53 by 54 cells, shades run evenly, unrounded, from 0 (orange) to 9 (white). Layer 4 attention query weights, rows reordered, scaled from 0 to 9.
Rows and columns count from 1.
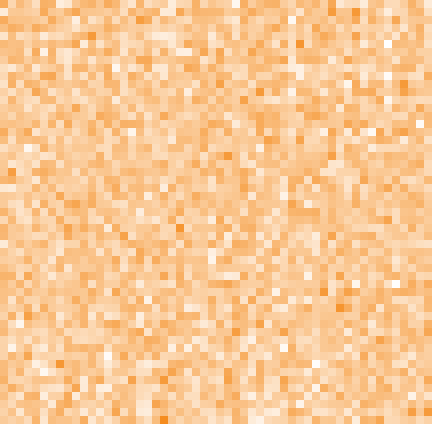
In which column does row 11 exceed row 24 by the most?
49
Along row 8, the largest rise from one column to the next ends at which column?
37
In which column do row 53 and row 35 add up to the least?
21
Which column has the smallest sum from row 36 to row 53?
30
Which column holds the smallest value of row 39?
43
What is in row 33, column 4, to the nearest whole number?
3
